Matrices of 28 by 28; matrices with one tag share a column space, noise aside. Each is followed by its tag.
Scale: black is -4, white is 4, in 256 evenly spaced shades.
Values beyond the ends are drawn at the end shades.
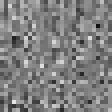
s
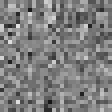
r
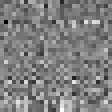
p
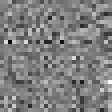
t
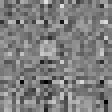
p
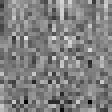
s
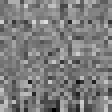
p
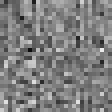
s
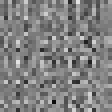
s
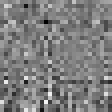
p
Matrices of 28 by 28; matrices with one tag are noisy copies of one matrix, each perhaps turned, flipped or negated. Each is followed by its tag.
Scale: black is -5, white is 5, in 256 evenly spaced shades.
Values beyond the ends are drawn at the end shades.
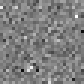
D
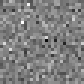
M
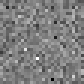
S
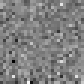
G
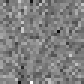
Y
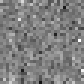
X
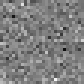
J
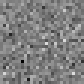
M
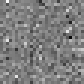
D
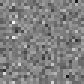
D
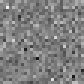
S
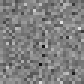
M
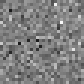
M
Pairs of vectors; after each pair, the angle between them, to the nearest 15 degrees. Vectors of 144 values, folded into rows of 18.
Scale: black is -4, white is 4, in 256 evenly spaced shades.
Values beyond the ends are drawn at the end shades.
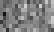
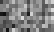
60 degrees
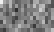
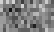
60 degrees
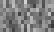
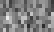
135 degrees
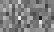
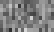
60 degrees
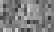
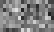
120 degrees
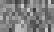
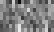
45 degrees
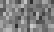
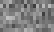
75 degrees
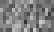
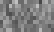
105 degrees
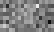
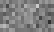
15 degrees
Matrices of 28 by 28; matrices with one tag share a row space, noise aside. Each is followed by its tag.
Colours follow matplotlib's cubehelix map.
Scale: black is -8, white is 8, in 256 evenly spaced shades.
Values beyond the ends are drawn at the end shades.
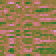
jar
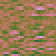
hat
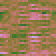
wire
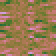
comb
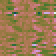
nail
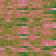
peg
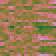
jar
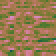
jar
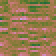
wire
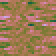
comb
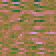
hat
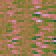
nail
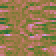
comb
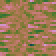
comb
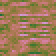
wire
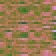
peg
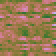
peg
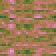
jar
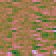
nail
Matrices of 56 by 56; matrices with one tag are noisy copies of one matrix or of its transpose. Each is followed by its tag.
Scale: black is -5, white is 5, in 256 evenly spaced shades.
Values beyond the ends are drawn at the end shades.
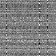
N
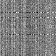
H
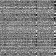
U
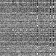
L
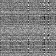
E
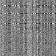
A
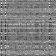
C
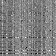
L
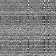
E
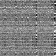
U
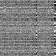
U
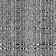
E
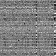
U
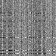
L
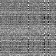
E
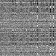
L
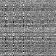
A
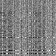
L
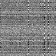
E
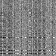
L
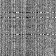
H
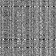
N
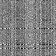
E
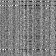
C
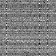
N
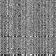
U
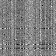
E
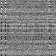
C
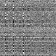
A
